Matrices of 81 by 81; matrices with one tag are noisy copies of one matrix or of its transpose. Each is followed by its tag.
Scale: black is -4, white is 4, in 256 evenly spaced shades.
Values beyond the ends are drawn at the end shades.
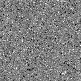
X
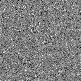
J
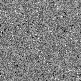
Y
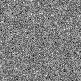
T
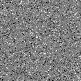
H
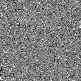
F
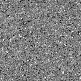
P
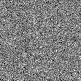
H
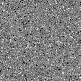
P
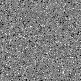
P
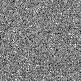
T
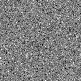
X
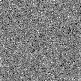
X
